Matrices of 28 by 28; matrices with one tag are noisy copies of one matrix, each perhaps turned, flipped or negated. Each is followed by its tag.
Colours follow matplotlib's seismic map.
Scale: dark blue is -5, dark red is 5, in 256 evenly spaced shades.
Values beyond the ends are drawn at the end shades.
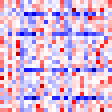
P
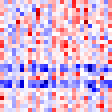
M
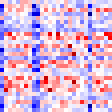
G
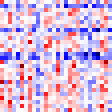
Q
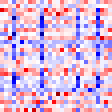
P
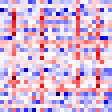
P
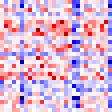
G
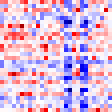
M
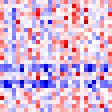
M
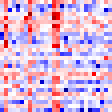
Q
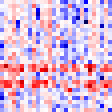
M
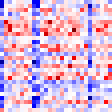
G
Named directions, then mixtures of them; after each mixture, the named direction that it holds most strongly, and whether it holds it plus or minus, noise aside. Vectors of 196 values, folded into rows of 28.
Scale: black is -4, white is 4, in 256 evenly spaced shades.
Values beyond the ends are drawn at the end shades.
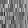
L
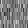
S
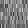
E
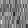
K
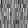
S, minus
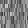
L, plus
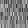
E, minus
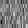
K, minus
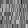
K, minus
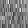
L, plus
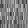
S, minus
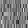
K, plus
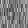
S, plus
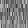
E, minus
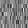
K, plus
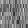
K, plus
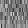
E, minus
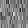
E, minus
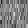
K, minus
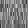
E, plus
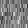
K, minus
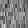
L, minus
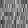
K, minus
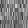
S, minus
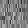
L, minus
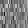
L, plus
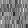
K, plus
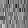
L, minus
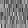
E, minus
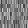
S, minus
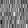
K, minus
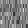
K, plus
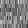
K, plus
